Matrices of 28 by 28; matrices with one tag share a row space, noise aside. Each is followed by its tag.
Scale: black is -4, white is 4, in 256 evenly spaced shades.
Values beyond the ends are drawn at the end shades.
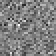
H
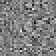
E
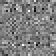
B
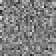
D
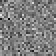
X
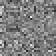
D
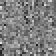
D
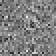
X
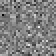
B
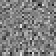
E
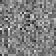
X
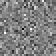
D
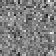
H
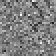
E
